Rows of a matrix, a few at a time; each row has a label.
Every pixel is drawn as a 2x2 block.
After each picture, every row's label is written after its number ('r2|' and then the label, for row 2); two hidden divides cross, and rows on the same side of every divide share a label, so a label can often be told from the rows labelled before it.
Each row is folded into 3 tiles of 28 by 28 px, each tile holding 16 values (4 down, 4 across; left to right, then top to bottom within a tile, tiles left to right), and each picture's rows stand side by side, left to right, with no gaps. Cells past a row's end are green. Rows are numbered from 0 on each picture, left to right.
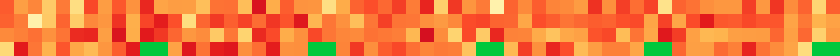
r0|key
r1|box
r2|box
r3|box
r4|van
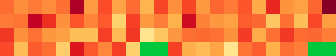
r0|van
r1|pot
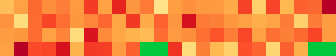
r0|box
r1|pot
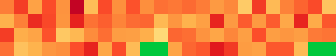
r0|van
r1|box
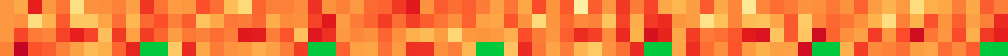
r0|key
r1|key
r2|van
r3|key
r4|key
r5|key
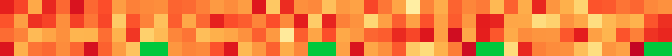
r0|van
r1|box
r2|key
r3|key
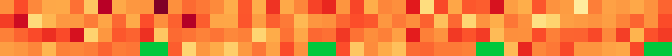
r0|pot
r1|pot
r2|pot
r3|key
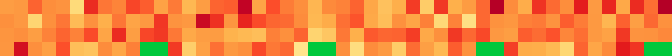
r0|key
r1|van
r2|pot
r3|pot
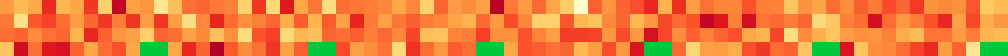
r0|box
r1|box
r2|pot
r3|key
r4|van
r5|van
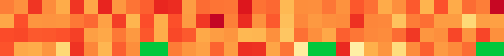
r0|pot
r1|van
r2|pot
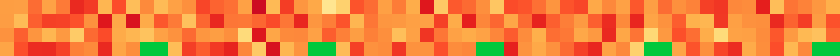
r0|box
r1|box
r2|box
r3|van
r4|box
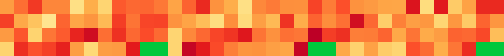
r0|key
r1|key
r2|pot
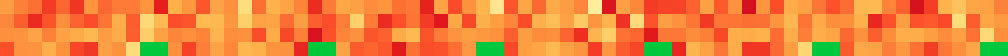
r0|van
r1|key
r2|box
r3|pot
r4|van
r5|van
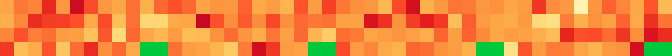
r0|van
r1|van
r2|van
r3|key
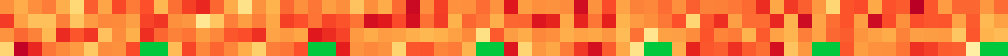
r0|key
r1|key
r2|van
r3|van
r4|box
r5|van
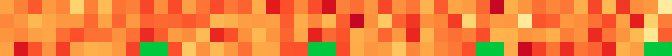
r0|key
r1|pot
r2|pot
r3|box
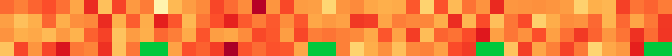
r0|box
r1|box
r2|pot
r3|key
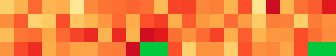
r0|key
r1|pot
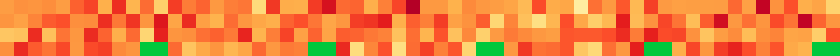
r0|box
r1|pot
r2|van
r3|key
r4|box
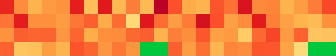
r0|pot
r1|van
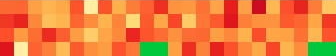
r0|pot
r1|box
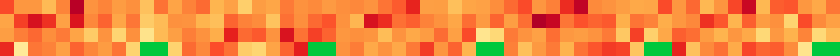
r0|van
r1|key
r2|van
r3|van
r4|van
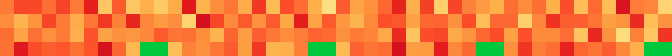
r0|box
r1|box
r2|box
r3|box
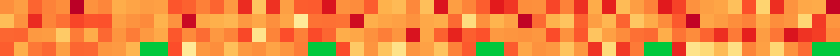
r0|van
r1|pot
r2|pot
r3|pot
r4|pot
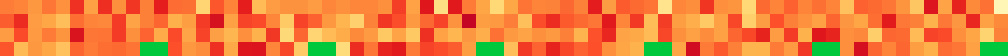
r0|pot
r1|van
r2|box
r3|box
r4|key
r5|box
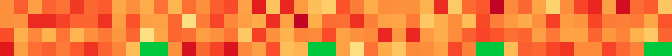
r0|van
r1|box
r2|pot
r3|box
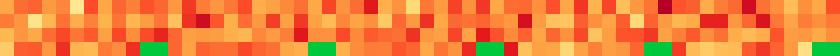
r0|key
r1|van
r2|key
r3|pot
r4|van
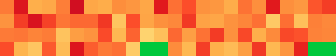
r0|van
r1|pot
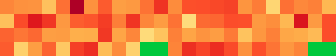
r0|van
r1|box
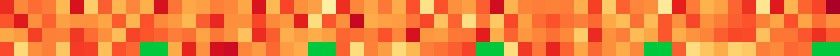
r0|pot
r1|box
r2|pot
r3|box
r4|pot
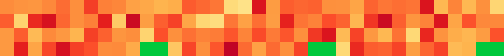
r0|box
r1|key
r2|box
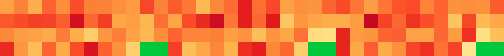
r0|van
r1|van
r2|van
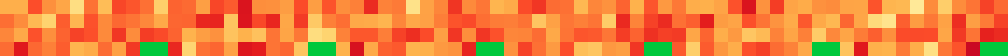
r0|key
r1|van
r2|key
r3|key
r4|van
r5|key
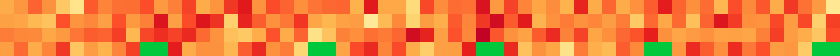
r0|key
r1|van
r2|key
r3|pot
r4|box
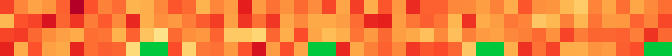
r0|van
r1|van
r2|van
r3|key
